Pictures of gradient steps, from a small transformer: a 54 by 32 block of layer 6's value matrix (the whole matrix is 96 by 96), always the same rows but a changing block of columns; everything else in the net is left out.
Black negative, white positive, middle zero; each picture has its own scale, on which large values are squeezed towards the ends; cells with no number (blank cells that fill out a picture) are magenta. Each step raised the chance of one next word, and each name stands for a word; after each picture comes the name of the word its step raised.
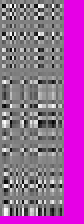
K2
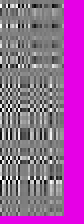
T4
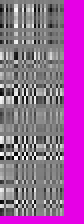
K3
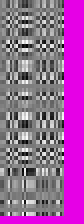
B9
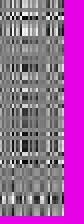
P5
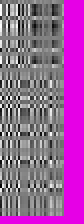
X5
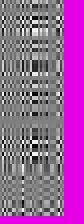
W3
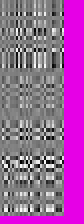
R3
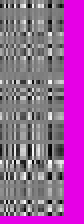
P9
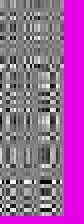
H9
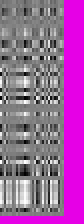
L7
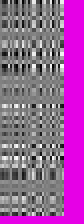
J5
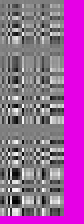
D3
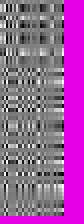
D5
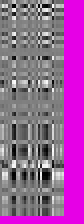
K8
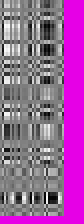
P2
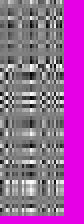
H9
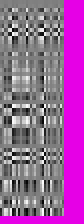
D3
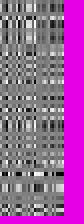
D5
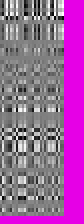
P5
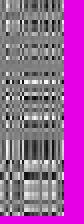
P9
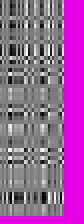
P2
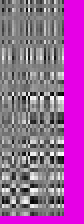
K3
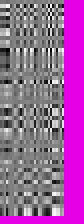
K2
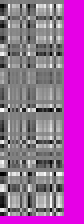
D5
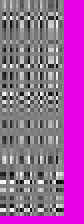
H9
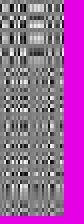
D5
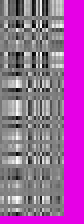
J5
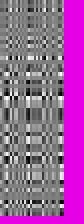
K3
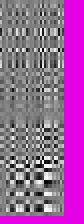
R3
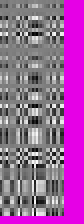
D3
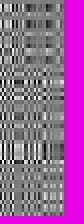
P9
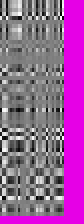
P5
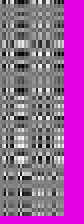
J5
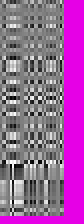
L7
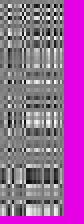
K2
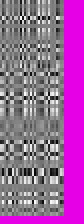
W3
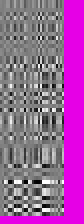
H9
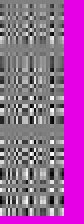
D3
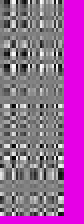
J5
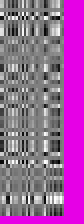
P5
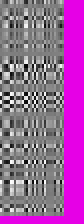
H9
